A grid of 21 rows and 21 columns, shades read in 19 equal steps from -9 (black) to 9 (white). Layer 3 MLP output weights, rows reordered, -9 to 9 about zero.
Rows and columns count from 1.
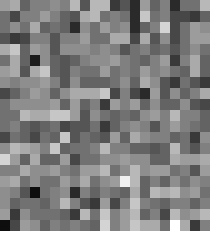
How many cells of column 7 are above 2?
3
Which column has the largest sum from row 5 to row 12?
5
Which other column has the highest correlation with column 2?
1
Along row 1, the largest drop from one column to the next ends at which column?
12
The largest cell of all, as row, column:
21, 18
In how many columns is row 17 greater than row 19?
11
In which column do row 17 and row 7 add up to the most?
13
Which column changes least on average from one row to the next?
19
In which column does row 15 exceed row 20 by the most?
2
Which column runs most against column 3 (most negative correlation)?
20
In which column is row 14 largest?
6
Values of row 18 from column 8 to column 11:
-6 0 -2 0
